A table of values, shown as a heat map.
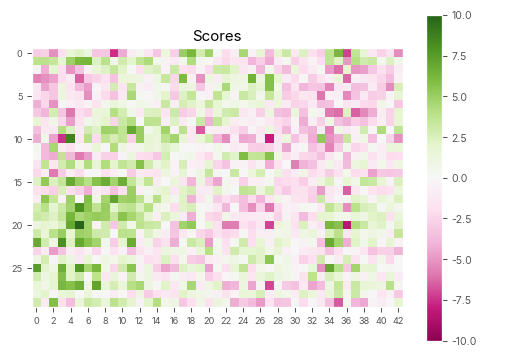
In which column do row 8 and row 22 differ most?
3
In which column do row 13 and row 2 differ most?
4
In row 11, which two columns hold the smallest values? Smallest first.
34, 29
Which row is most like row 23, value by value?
14
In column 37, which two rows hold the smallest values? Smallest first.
7, 2
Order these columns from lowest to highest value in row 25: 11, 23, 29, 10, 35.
29, 23, 10, 35, 11
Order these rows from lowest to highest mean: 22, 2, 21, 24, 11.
2, 11, 24, 21, 22
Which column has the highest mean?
11
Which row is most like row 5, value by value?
16
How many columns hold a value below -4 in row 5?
3
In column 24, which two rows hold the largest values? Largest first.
12, 0
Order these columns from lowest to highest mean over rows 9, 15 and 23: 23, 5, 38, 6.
23, 5, 38, 6
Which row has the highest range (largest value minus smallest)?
20
